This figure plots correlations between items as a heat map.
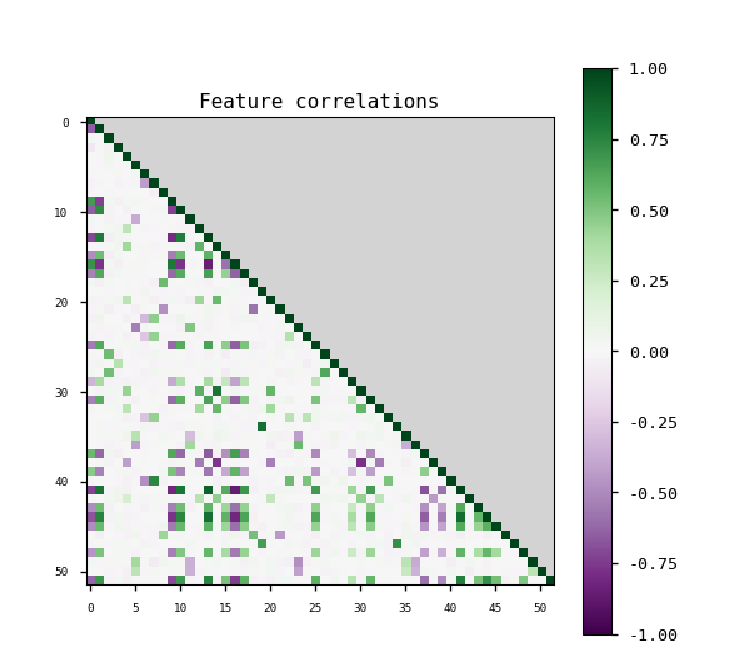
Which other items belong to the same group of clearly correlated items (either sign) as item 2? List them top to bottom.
26, 28
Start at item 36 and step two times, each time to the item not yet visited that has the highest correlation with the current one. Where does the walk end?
11
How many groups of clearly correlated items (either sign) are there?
8
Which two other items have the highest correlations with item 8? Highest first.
18, 46
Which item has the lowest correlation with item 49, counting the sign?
23
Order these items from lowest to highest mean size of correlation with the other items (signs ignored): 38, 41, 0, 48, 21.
21, 38, 48, 0, 41
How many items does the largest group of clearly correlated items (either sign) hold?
19
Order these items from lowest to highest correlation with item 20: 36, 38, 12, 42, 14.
38, 36, 42, 12, 14
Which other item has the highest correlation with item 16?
9
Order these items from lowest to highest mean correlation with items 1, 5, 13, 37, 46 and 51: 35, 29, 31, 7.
7, 35, 29, 31
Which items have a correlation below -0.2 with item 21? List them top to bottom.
8, 18, 46
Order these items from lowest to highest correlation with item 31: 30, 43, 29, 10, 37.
37, 30, 29, 43, 10
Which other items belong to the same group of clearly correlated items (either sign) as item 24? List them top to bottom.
6, 7, 22, 33, 40
